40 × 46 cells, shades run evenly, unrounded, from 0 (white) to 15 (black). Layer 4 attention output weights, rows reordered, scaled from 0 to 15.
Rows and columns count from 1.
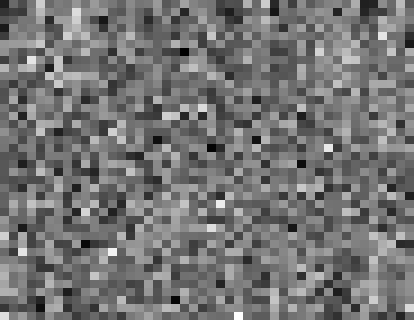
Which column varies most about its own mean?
5
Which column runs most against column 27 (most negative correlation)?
9
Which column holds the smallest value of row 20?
20
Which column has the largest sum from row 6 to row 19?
25
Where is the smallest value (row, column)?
40, 27
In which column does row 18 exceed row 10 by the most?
18
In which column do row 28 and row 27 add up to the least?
10
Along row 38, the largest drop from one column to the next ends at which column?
21
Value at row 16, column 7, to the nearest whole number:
6
